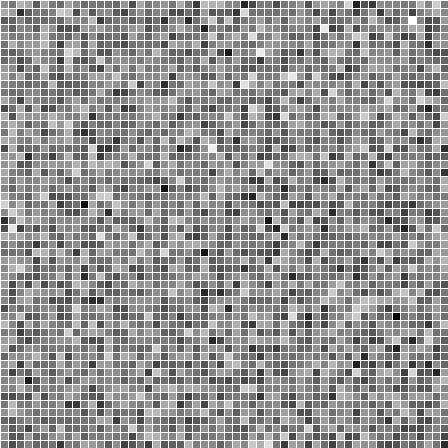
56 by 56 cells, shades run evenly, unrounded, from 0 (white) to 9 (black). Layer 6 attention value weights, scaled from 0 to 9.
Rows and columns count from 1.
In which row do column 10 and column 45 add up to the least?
39
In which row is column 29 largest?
7
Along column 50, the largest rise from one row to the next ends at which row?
44
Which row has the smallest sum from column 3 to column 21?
21
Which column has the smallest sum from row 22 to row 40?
3
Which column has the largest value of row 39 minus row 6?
29
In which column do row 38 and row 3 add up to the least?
52
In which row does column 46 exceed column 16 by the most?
45
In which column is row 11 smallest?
31
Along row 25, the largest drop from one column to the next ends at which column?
33
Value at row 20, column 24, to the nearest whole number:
5
